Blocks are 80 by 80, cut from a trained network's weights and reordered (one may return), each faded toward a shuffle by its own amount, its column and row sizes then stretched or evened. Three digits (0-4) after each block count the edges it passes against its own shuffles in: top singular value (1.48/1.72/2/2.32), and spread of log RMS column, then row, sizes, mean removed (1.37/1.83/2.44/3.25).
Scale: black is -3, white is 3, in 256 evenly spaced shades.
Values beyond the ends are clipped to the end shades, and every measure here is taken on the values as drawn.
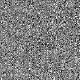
0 3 0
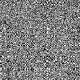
3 1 2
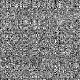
3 1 1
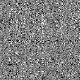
1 2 2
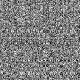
3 0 1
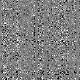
0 4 3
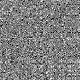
2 0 0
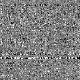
2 2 3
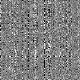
2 4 1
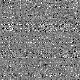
1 2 3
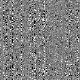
0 4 2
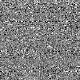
1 0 3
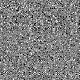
2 0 1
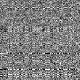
4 0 3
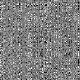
2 4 2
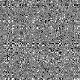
3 2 2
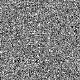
0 1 1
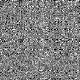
1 0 3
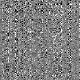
1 4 2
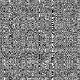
3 3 0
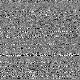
1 0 4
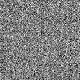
1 0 0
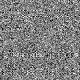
3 0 2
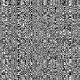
4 4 0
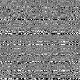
4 1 4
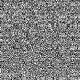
3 0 0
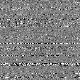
1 0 4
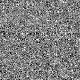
1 0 1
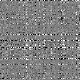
1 3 4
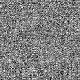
2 0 0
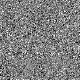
0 0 2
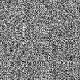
3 0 0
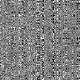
2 4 2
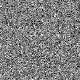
0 1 0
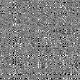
2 3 3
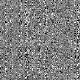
1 4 1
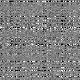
2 2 4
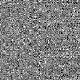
2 2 0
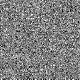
0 1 1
